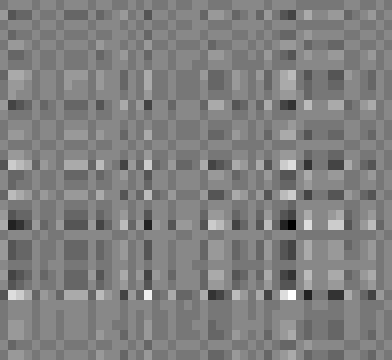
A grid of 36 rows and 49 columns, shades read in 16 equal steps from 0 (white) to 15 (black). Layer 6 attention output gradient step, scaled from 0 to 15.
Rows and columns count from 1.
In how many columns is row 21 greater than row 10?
23
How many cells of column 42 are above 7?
18
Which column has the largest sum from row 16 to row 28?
37
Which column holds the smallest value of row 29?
39
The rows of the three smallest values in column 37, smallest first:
30, 17, 20
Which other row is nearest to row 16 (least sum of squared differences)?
5
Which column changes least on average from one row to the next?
15
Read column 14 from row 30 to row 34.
6 7 7 7 7
